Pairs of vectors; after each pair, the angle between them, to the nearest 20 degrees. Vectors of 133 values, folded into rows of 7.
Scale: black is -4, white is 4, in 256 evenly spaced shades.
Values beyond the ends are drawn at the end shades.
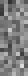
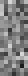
160 degrees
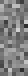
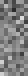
120 degrees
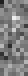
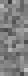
100 degrees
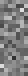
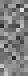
40 degrees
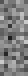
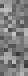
100 degrees
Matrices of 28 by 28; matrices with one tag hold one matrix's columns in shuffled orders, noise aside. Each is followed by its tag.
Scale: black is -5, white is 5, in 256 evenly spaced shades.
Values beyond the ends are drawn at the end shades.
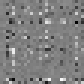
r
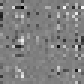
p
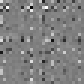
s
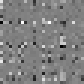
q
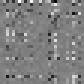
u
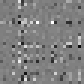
q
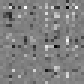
p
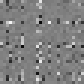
q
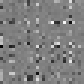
q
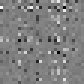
s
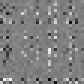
r
